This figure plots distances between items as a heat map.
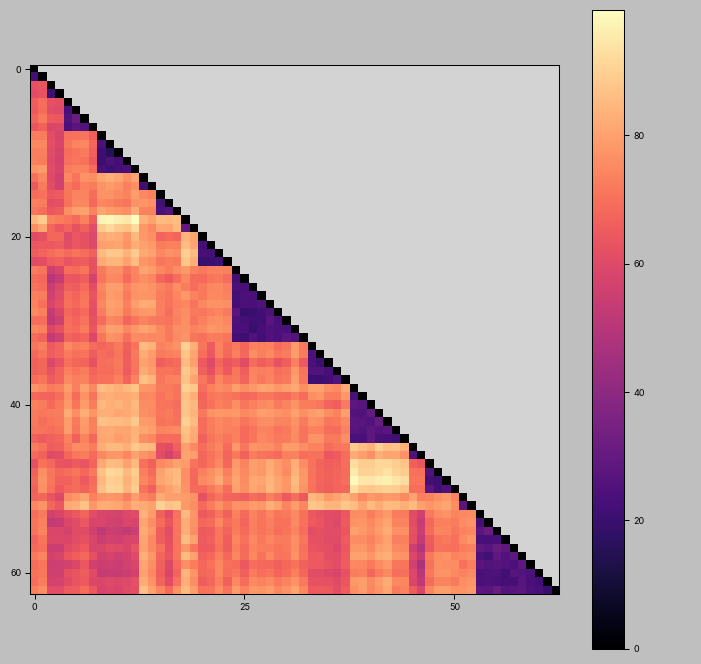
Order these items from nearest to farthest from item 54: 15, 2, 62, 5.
62, 2, 5, 15
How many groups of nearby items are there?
15
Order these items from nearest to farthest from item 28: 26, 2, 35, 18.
26, 2, 35, 18
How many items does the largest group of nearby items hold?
10
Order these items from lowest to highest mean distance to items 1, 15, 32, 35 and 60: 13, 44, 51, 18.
44, 51, 13, 18
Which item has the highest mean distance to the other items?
18
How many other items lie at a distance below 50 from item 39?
6
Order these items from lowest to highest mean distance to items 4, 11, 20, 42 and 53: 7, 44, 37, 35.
7, 44, 35, 37
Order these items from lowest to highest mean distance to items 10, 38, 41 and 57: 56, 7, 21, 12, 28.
56, 12, 7, 21, 28
